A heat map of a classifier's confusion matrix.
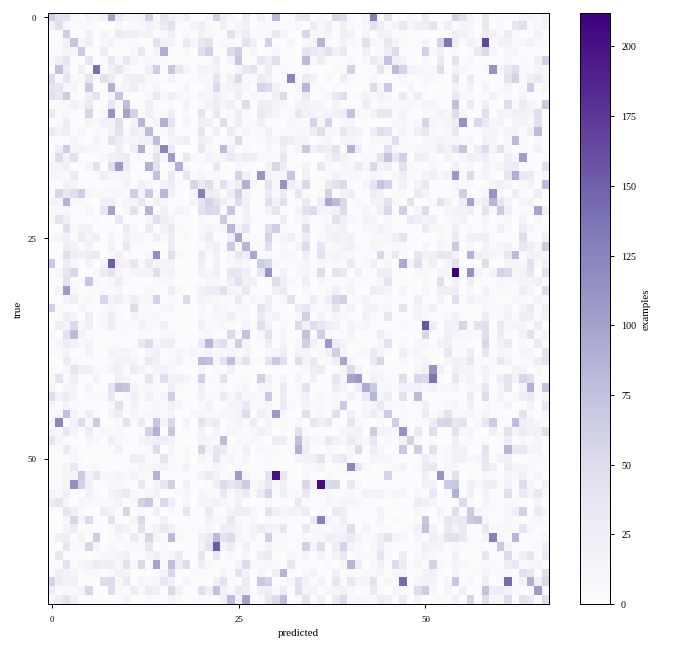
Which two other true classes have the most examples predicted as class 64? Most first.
42, 8
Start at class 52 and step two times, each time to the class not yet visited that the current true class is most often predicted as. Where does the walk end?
5
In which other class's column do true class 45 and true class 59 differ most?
30
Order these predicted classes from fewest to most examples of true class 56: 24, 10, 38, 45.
45, 24, 38, 10
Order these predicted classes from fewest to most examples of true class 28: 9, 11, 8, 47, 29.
9, 11, 29, 47, 8
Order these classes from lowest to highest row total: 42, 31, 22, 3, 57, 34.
34, 31, 57, 42, 3, 22
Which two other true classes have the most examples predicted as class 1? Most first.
46, 6
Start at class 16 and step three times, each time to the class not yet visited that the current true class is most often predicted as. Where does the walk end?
2
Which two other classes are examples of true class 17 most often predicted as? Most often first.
9, 13
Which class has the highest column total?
54
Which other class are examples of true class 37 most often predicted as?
21
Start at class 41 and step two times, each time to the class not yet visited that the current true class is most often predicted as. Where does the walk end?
40
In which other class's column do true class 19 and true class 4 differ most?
31
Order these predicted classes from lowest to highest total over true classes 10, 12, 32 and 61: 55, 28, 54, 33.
33, 28, 55, 54
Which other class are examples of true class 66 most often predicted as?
26
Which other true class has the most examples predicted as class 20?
39
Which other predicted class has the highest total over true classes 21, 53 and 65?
36
